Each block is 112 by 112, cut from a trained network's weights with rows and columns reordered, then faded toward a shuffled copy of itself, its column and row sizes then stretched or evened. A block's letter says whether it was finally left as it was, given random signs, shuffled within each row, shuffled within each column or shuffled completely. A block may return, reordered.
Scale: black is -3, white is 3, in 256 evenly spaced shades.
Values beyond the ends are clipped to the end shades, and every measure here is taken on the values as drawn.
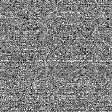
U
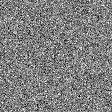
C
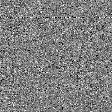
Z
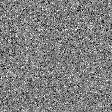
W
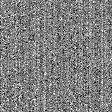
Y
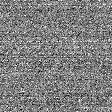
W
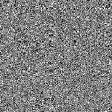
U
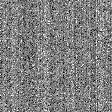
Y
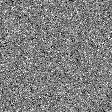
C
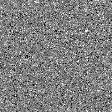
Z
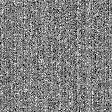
Y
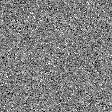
W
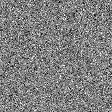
C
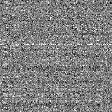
U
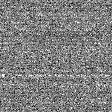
W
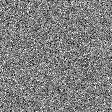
C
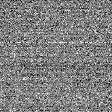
U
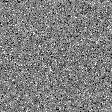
C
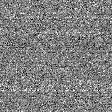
W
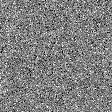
C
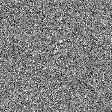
Y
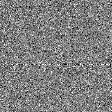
Z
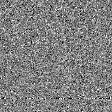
Z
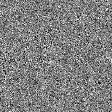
Z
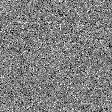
W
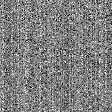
U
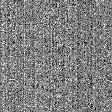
U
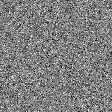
C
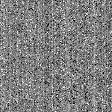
Y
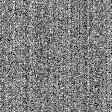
Y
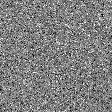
C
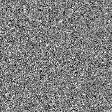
Z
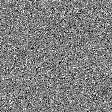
W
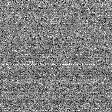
W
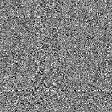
U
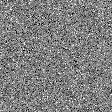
C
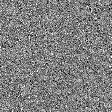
Y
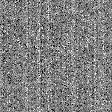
Y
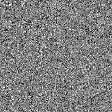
U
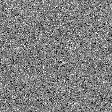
W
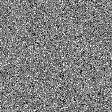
Y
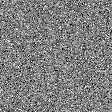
C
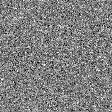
W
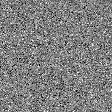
W
